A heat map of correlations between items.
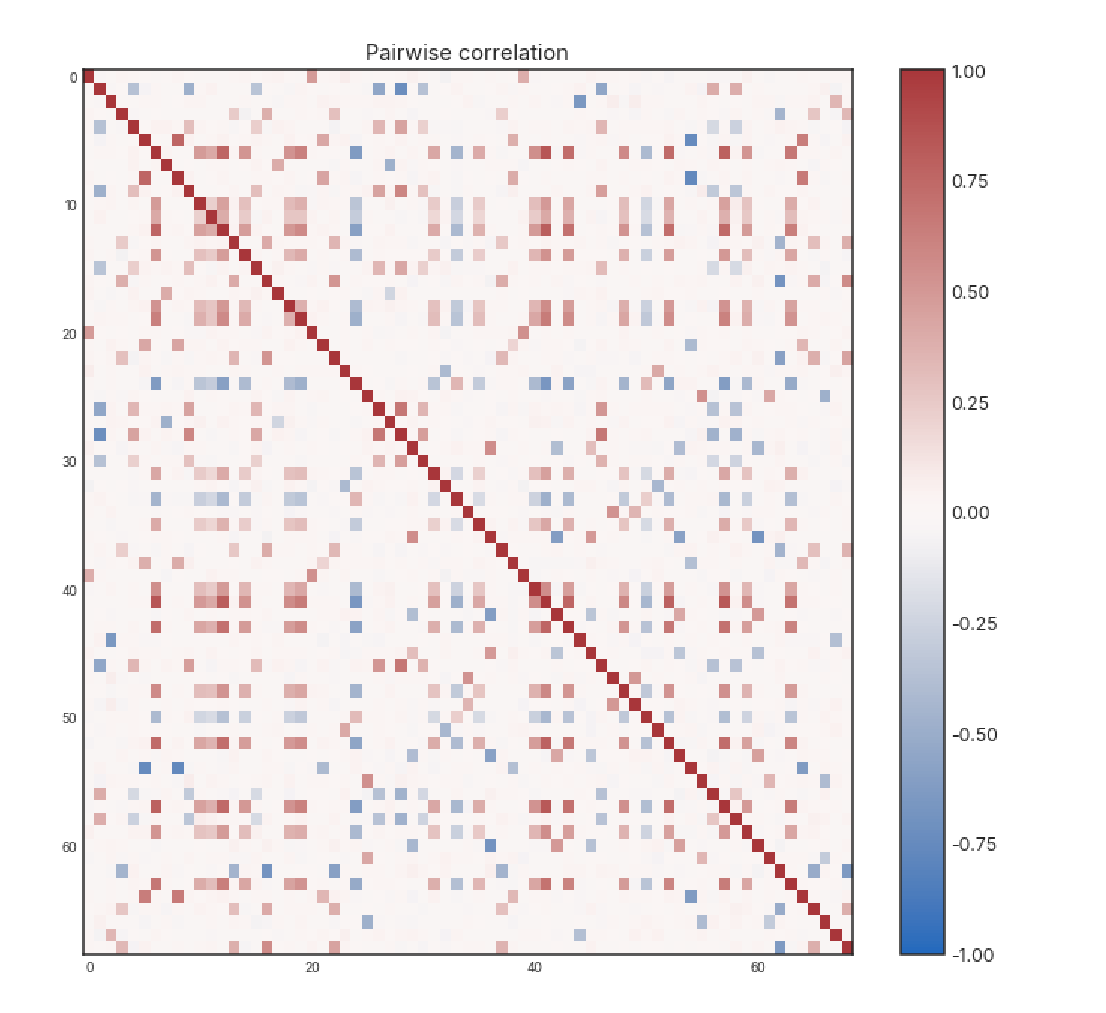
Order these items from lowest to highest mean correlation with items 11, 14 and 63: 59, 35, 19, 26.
26, 35, 59, 19
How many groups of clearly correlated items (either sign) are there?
11
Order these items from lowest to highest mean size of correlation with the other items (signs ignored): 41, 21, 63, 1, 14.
21, 1, 14, 63, 41
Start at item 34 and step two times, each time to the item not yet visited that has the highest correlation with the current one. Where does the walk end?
49
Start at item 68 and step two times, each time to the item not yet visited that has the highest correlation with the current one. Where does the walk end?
22
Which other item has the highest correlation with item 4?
28
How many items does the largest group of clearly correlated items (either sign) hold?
20
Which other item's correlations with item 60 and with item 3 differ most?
36
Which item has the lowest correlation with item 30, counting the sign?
1
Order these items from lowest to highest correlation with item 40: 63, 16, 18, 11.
16, 11, 18, 63
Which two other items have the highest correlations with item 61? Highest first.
25, 55
